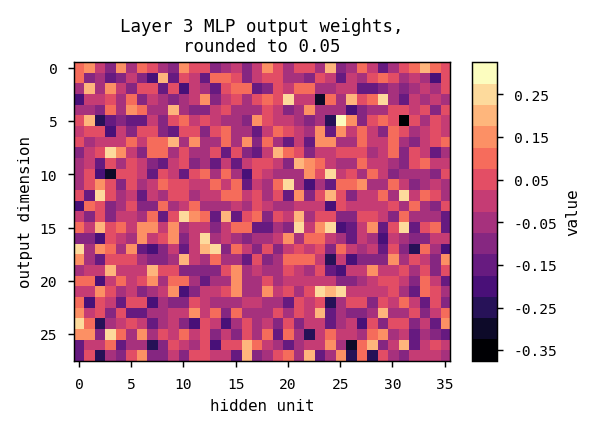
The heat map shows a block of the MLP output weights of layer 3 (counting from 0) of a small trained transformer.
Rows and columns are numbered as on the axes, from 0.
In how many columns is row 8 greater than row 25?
17
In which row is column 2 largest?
12
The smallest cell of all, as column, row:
31, 5
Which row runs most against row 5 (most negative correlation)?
15
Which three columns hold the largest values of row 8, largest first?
3, 19, 4
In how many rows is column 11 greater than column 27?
11
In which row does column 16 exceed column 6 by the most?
26
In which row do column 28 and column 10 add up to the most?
14
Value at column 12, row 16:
0.25
